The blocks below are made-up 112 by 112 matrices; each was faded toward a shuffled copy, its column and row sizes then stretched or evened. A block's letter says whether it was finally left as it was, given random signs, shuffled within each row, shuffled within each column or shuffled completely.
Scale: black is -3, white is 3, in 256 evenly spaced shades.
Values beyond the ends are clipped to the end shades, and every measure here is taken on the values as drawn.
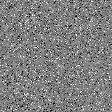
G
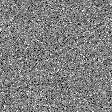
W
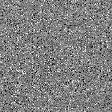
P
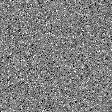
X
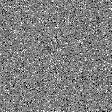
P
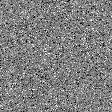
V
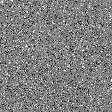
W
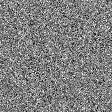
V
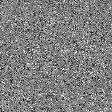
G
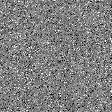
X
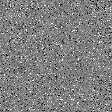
P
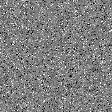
X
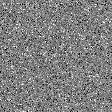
W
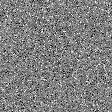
V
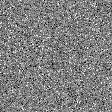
V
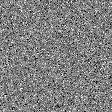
V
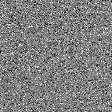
W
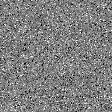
W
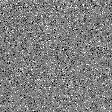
W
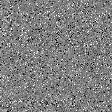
P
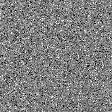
X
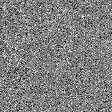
X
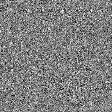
G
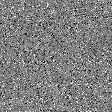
W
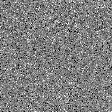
G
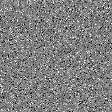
P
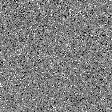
W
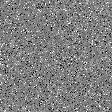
V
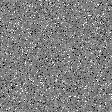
V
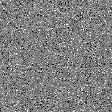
P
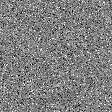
V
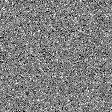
W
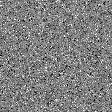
V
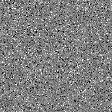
P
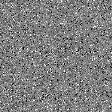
G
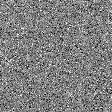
V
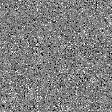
P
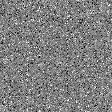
X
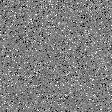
W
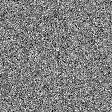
V
